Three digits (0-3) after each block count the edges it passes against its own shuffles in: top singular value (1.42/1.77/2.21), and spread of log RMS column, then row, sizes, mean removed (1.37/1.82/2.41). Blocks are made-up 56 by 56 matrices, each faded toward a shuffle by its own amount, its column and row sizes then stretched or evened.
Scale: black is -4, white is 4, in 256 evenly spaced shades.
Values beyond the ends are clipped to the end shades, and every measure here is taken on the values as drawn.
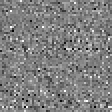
1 0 2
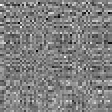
3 0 3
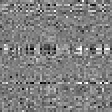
3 1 3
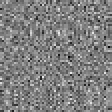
3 2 0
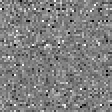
1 0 2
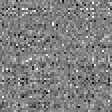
2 1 1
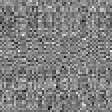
3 0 0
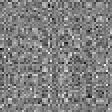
3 1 2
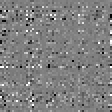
0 3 3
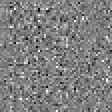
1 2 1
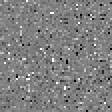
0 1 1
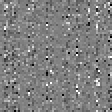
0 3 0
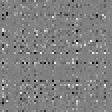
2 3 3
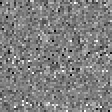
0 0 1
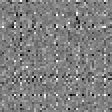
3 2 2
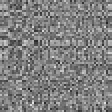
3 0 2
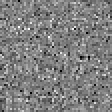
1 0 1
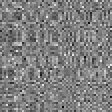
3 0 0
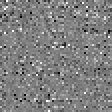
2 1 2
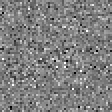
0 0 1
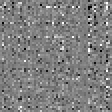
1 3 2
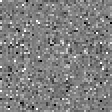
1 2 1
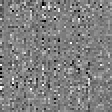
0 3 2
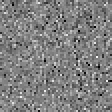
1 0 0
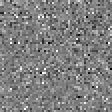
0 1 2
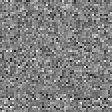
2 0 2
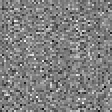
2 1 0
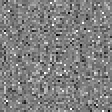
2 0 0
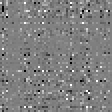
0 3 3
